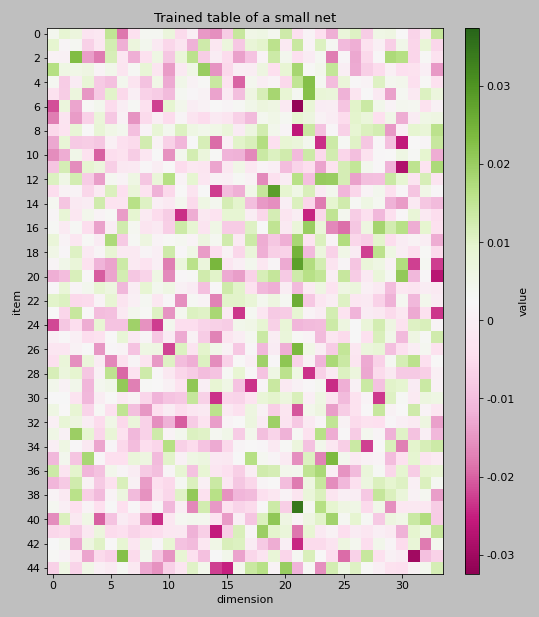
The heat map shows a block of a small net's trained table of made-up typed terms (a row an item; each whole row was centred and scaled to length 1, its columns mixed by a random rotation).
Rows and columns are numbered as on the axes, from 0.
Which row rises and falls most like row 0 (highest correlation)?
28
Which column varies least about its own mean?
1
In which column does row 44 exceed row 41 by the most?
12
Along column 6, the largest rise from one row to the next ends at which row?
29
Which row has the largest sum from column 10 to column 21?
19
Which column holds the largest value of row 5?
22
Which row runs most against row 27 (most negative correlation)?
33
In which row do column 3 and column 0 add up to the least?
24
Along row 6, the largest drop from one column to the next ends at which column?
21
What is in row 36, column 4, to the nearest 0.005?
-0.01
